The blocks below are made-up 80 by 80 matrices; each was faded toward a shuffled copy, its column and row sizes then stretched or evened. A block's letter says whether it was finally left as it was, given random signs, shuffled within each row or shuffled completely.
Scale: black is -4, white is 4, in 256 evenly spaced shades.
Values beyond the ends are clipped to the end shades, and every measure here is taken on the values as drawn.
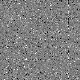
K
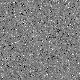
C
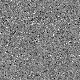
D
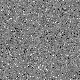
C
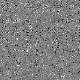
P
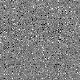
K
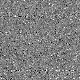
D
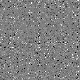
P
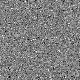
D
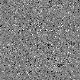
K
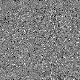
K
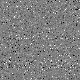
D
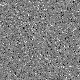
C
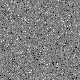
C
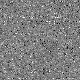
D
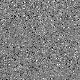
D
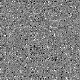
P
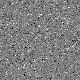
C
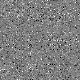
K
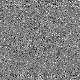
D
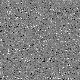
D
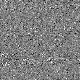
D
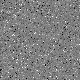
C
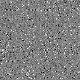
P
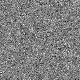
C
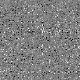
P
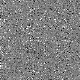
K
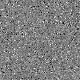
D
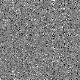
K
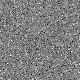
C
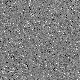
C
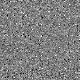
K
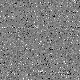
D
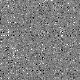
K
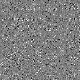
P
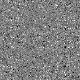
K
